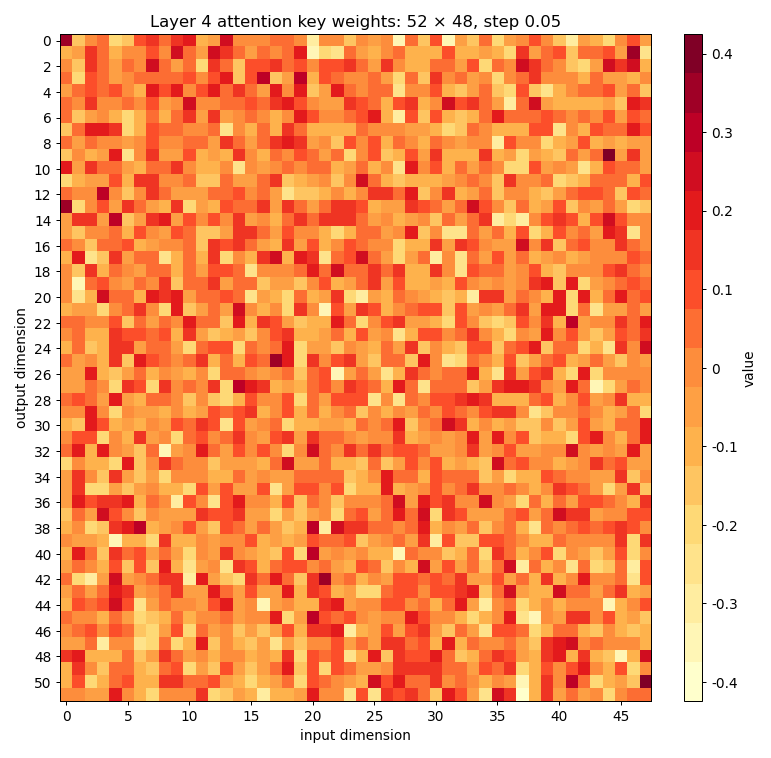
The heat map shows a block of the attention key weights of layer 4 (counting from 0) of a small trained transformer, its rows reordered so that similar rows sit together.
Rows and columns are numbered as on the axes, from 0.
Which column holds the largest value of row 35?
26
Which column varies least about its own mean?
11
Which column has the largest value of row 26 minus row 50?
2
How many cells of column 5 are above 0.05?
11
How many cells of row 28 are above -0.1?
34
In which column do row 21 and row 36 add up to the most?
14
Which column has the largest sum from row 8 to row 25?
4
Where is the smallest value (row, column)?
51, 37
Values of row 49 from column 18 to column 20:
0.2 -0.15 0.1
